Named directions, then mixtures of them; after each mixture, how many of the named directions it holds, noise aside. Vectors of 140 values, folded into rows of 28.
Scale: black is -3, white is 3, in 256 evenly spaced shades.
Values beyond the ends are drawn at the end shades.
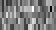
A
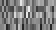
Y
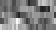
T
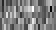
one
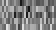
one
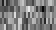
three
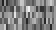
three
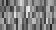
two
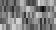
two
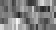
one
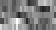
one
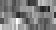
one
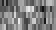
three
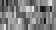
three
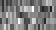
two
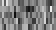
two
